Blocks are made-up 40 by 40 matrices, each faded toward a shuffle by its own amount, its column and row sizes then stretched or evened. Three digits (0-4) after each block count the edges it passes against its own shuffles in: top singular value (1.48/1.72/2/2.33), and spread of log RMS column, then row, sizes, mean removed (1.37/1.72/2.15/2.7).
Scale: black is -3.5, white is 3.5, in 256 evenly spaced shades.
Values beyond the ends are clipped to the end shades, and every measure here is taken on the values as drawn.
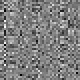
3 3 0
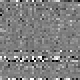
3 1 4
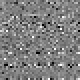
2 0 3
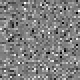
0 0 0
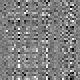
4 4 0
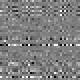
4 1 4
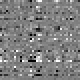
3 2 4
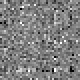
2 1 1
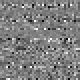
0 0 4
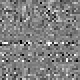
0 2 4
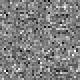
1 0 1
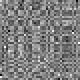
4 0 0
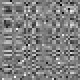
4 3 1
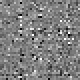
1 2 1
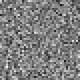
0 0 0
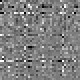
3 2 3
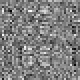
3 2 2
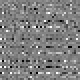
3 0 4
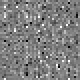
1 2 0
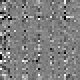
1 4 2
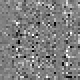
0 4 2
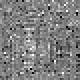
2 1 0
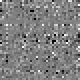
0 2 3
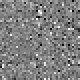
0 2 1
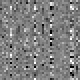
3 4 0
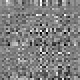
3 3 4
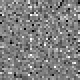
0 1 0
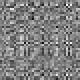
4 3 3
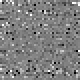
0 0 3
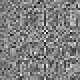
3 2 0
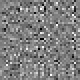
3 3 1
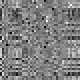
4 3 0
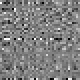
3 0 4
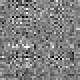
3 3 2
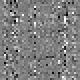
0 4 1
